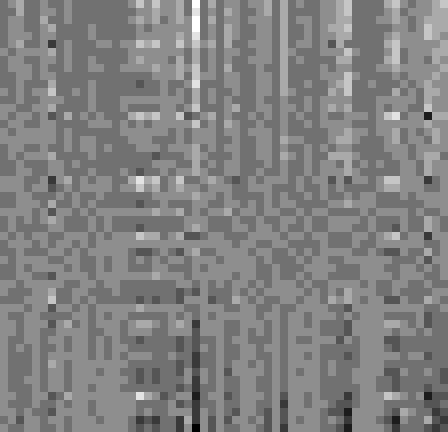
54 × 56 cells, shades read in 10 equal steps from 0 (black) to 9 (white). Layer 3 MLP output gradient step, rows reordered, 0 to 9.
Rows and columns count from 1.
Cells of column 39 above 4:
29
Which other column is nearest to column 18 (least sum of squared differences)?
49
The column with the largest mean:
25
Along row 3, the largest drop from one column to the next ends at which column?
26
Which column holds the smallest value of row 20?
20
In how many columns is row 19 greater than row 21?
15
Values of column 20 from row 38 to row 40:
3 5 4
